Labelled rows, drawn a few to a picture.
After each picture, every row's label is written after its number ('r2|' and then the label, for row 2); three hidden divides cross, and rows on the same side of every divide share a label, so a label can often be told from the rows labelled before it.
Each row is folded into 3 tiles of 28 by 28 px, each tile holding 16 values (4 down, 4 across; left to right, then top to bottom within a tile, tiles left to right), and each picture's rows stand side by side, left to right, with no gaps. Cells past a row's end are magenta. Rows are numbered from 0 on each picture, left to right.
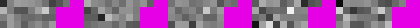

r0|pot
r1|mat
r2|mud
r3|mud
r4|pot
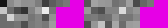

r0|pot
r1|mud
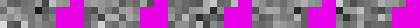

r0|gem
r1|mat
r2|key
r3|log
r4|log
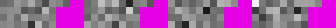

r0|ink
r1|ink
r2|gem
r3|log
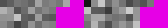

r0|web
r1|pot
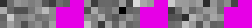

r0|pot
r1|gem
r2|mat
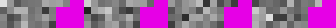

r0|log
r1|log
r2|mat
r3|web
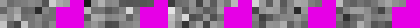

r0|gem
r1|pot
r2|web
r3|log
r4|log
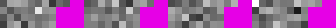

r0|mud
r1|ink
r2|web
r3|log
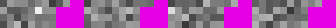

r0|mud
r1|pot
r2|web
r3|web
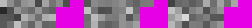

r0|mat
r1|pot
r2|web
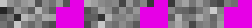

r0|mat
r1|mat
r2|pot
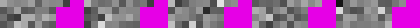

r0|mat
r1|mat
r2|gem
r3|web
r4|pot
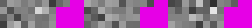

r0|mud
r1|mat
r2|ink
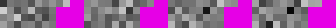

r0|web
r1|key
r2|gem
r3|gem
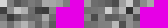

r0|log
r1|key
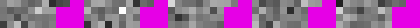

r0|mud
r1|mud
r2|log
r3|gem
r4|pot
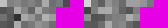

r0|mat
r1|log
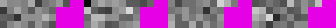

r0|mat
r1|pot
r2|gem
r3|web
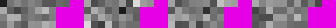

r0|pot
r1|gem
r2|gem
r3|mat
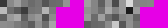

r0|pot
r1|key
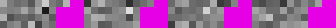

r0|key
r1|pot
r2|mud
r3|web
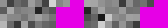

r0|gem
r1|mat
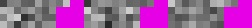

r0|web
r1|pot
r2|log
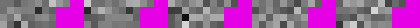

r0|gem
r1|log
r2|mat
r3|ink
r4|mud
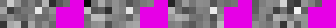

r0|mud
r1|pot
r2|pot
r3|ink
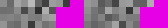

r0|ink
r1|key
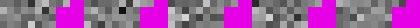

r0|key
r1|gem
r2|web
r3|web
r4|mat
